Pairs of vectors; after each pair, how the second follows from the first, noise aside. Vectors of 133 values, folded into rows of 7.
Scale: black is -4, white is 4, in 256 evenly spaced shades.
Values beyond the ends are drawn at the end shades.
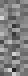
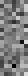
wrapped around, negated.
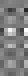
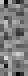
wrapped around, negated.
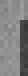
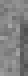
shrunk.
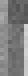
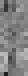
wrapped around, negated, partly zeroed.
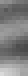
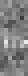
wrapped around, partly zeroed.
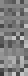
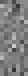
wrapped around, negated, partly zeroed.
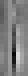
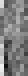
wrapped around, negated.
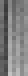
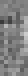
wrapped around, negated, partly zeroed.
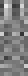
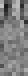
negated, partly zeroed.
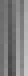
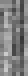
wrapped around, negated.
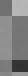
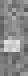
wrapped around, negated, partly zeroed.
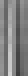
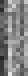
wrapped around, negated.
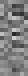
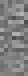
negated, shrunk.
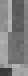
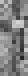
wrapped around, negated.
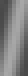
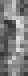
wrapped around, negated.
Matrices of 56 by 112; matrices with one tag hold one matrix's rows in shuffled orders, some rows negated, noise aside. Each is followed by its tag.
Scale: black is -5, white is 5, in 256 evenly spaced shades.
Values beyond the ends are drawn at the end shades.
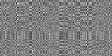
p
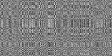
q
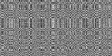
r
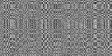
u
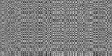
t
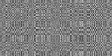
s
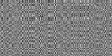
q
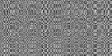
u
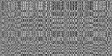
t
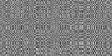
s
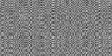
r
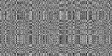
p
